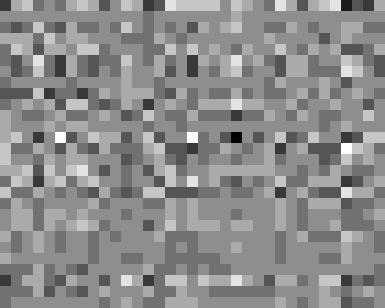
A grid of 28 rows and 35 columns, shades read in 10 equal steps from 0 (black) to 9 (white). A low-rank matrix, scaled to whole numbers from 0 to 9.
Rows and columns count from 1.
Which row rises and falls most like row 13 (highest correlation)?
17
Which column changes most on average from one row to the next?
32
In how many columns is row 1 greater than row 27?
23
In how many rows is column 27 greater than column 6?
11
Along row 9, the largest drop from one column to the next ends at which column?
5
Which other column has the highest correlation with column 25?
1
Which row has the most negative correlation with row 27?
16
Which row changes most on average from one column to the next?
13
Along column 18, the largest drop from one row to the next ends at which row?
14
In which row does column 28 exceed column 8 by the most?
9
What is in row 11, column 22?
2
